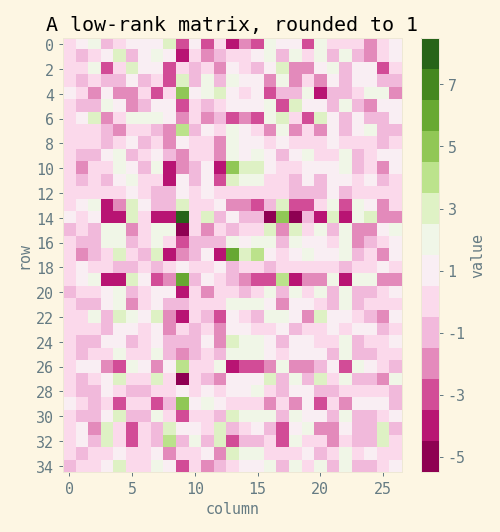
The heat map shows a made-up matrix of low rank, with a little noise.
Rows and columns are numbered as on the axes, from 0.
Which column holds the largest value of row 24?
13
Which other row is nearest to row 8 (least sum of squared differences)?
23
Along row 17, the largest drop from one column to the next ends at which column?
8
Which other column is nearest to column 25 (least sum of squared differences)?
10
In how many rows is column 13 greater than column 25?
20
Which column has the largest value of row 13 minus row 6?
9
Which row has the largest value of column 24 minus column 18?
14
